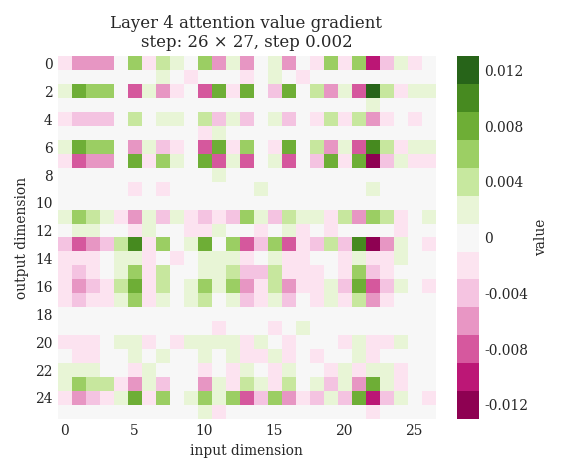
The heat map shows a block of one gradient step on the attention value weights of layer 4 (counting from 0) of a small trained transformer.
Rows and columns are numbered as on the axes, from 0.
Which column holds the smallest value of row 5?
10
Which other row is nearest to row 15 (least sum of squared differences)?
17
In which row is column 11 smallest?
7
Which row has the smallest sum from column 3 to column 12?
11
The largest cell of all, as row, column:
2, 22
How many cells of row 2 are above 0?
14
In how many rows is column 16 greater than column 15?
7
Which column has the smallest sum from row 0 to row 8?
13
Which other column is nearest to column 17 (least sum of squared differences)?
26
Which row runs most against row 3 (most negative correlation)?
25
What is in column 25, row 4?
-0.002
